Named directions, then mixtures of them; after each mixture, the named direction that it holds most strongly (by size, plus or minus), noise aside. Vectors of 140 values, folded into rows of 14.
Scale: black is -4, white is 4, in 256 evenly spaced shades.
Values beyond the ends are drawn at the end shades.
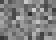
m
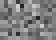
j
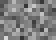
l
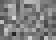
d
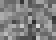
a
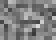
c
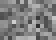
a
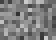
d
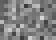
d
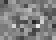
c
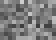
a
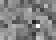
a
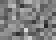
d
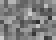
c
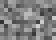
c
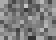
l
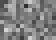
d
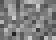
d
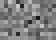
j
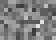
c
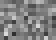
d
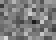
l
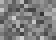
l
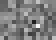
c
